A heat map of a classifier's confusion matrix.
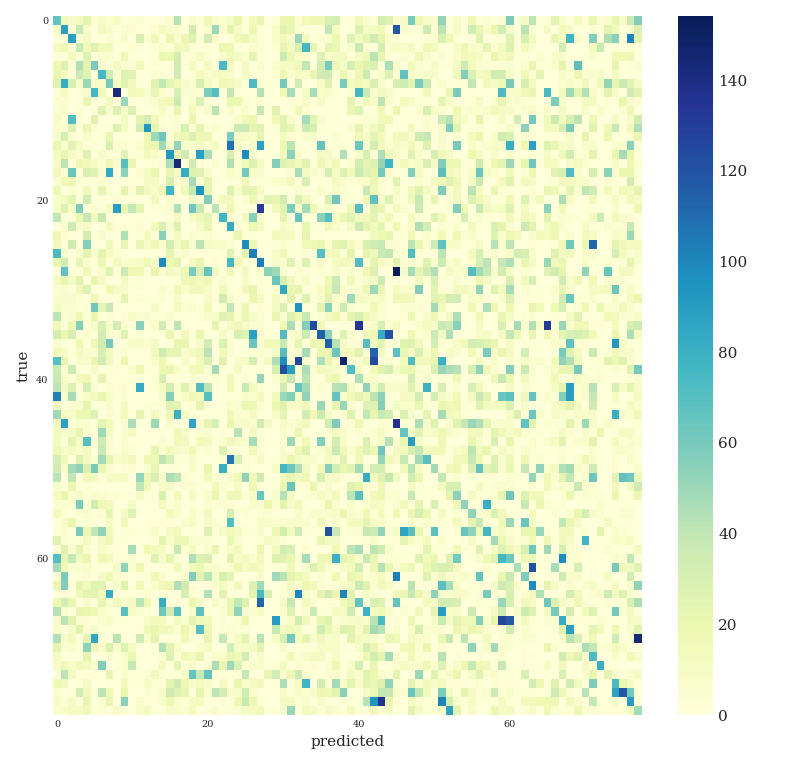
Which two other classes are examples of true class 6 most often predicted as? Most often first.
46, 54
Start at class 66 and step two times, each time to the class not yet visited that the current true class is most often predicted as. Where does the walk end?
41
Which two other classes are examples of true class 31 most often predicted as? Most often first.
68, 39
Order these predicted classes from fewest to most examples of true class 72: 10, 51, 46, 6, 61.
61, 46, 51, 10, 6
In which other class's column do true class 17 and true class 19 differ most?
7
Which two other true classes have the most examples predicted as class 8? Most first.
21, 69
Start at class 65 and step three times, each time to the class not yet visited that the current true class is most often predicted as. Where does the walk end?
23
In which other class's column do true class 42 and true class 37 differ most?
0
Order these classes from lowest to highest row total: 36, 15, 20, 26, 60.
20, 26, 15, 36, 60
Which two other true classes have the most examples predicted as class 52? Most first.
77, 12
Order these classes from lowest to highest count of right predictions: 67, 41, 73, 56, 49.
73, 56, 41, 49, 67
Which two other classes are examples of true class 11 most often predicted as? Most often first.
2, 63
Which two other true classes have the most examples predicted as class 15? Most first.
19, 42
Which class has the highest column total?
43
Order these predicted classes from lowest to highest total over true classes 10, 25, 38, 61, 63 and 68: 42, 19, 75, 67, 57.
57, 75, 67, 19, 42
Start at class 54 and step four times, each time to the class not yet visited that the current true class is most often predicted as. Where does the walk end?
33
